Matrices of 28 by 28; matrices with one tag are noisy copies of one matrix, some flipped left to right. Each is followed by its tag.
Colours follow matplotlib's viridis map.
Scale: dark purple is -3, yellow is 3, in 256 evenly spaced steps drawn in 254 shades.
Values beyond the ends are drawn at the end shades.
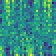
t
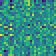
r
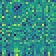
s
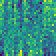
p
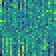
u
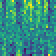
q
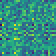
s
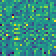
s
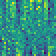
q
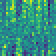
q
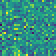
s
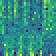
p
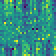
t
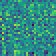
s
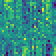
t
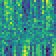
t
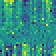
t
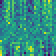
t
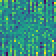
u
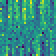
q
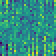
u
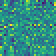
r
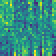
p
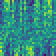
t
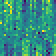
t
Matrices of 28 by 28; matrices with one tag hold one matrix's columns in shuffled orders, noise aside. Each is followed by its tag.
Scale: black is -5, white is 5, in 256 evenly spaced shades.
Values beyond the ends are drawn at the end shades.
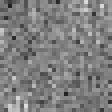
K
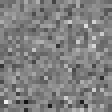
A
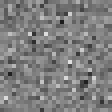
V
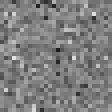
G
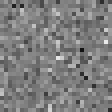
G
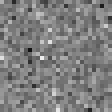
G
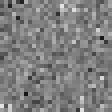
K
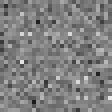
V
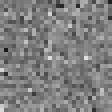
G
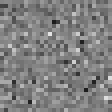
V
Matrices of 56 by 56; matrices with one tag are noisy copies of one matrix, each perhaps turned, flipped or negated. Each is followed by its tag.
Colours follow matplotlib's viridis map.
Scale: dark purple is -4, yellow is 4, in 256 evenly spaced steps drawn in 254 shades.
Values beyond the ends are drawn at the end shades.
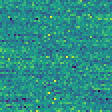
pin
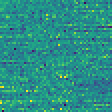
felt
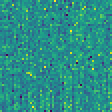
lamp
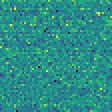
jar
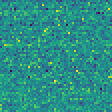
jar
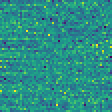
lamp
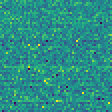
jar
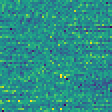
felt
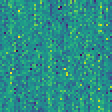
pin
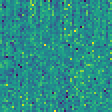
lamp
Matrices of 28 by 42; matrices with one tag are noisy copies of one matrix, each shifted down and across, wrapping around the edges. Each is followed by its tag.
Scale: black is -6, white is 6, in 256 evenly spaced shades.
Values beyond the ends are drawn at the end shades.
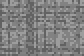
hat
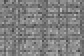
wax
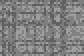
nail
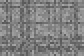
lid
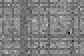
hat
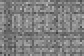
hat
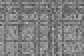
lid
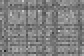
nail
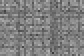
hat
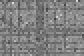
hat
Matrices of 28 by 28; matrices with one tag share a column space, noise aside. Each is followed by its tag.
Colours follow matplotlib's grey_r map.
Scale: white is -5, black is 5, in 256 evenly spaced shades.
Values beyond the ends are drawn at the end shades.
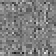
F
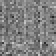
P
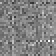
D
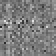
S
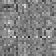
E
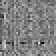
P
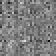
D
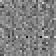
E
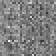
D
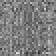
F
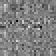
S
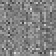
F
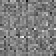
E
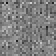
D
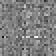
E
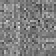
S
